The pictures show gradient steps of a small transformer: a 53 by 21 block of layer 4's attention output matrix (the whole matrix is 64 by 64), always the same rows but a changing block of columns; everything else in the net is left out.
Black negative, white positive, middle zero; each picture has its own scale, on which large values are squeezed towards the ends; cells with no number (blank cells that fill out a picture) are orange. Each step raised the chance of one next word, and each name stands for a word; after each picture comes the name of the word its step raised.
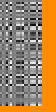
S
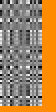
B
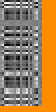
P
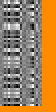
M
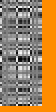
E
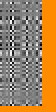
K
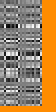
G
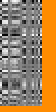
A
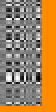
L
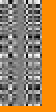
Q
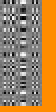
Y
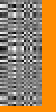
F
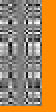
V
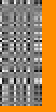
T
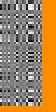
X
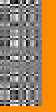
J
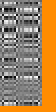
Y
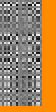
X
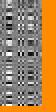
M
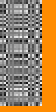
Q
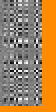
A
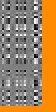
A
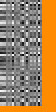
X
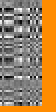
Y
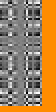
P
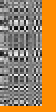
K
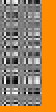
T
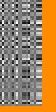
V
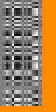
P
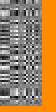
B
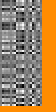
M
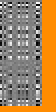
J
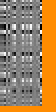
G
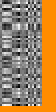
M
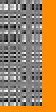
X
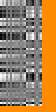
L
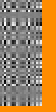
S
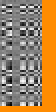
S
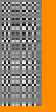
S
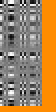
J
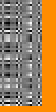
V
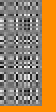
B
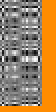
E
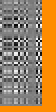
G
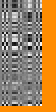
F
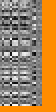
M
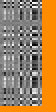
P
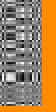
L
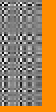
X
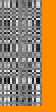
T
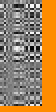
F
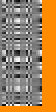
E
